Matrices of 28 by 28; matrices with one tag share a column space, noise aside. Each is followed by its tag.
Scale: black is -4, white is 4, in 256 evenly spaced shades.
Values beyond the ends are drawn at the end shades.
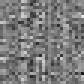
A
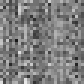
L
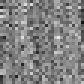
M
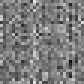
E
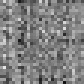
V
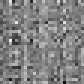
V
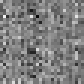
L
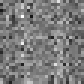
L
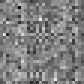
E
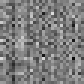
A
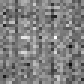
M
